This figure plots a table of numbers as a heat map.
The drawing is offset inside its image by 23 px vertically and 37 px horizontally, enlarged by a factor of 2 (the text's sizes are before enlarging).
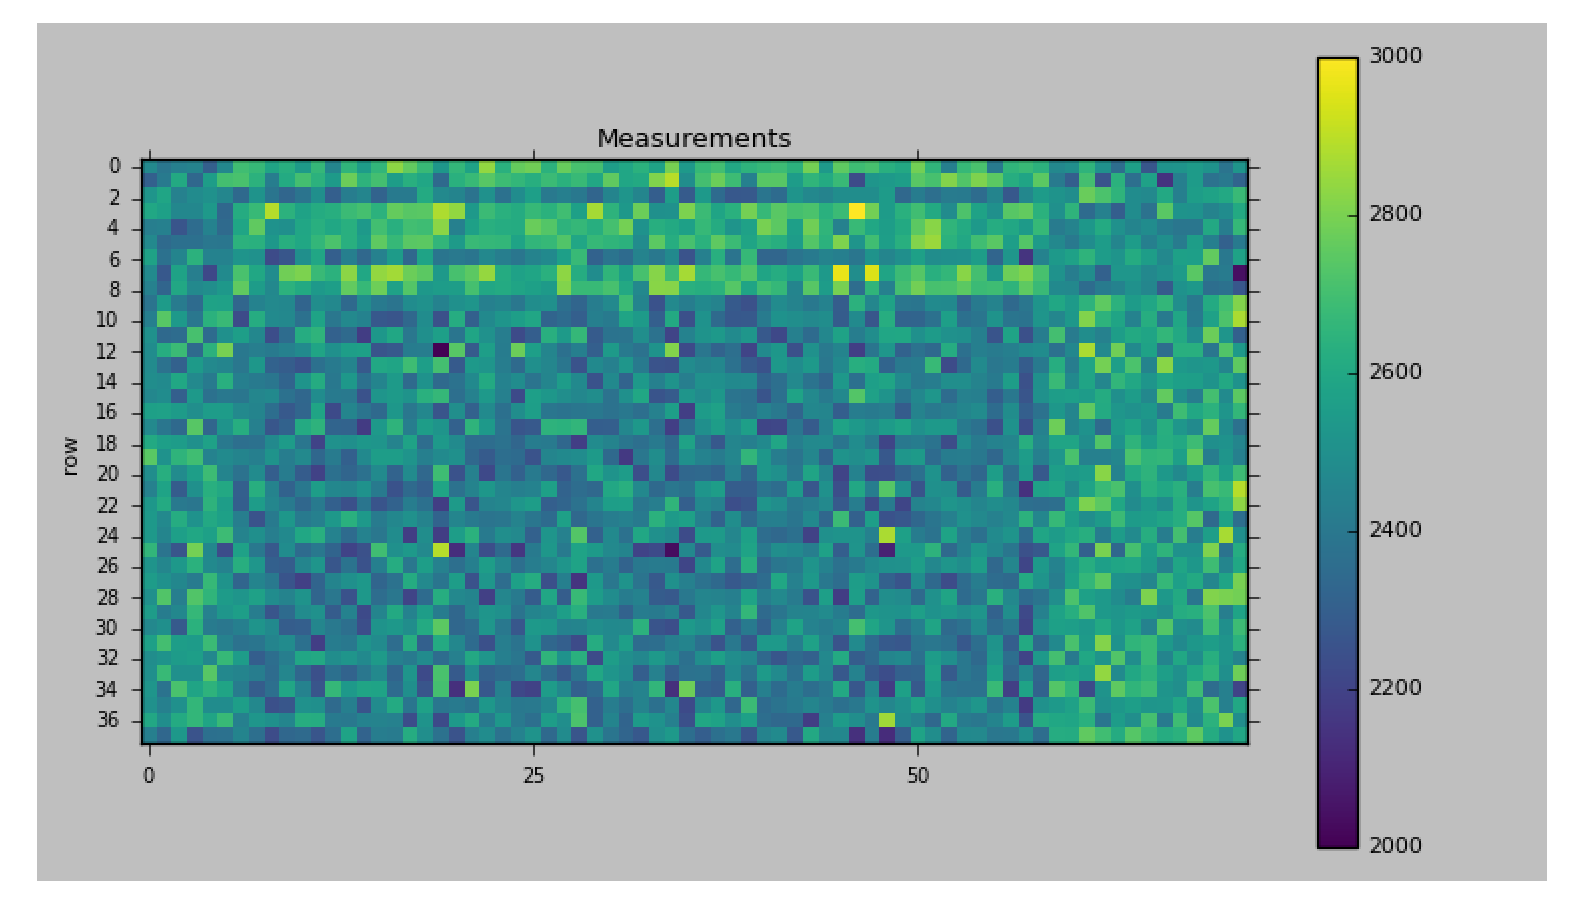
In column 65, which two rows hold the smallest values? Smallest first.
0, 3
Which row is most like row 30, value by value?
15
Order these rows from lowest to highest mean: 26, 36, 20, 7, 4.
20, 26, 36, 4, 7
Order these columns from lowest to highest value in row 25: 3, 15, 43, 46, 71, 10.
10, 43, 46, 71, 15, 3
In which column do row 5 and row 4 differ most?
45
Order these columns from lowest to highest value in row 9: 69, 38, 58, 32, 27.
38, 27, 32, 58, 69
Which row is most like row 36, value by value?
24
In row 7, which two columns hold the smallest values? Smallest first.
71, 4
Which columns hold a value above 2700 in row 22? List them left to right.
61, 62, 71
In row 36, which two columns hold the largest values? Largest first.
48, 70
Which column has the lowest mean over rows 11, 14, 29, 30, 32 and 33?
57
